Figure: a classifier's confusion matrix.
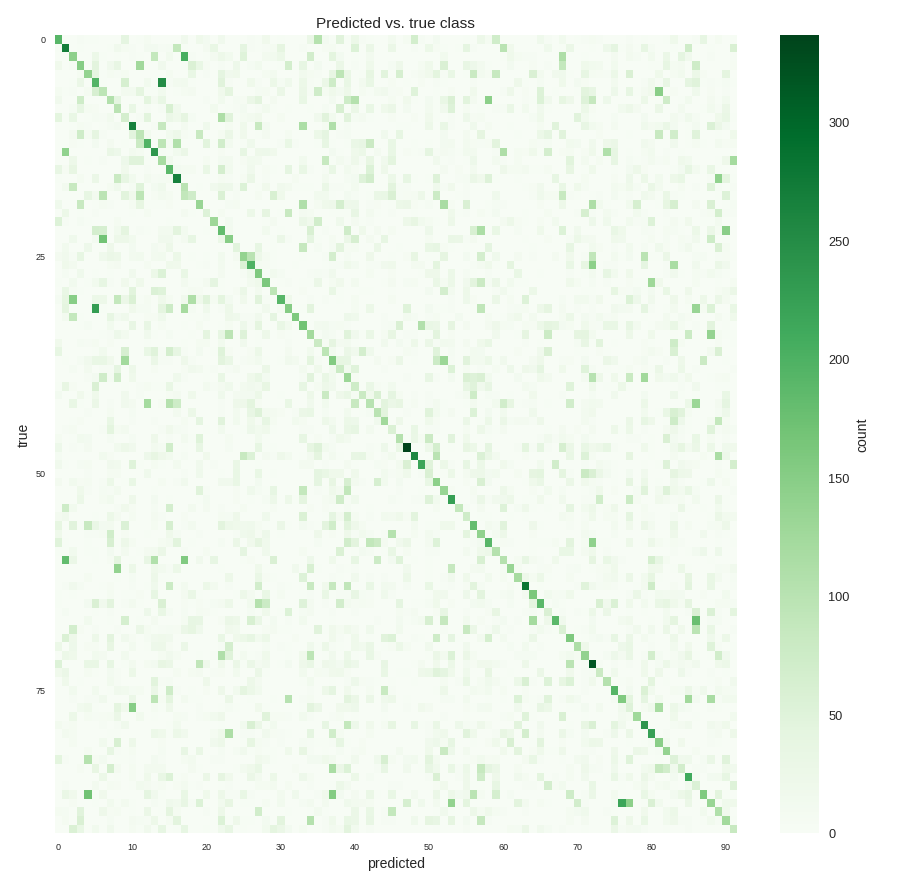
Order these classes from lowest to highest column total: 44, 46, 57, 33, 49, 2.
49, 46, 44, 2, 33, 57
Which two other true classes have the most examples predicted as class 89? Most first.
16, 48
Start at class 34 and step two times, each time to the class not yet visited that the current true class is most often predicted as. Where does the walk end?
76
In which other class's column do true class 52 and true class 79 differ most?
33
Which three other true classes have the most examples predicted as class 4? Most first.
87, 83, 56
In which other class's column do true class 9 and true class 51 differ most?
22
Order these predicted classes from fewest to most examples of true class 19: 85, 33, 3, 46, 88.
85, 46, 88, 3, 33
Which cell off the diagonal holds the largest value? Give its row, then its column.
5, 14
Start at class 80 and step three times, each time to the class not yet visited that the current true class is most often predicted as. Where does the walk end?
81
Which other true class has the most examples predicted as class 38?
4
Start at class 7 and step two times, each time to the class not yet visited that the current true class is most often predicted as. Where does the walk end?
72
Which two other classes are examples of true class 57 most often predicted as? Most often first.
45, 7
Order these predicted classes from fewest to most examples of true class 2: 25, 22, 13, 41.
41, 22, 25, 13
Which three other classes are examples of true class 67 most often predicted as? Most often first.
86, 64, 52
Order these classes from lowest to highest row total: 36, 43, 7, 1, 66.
66, 43, 36, 1, 7
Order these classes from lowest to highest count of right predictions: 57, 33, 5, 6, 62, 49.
6, 62, 57, 33, 5, 49
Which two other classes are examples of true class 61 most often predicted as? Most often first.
8, 53
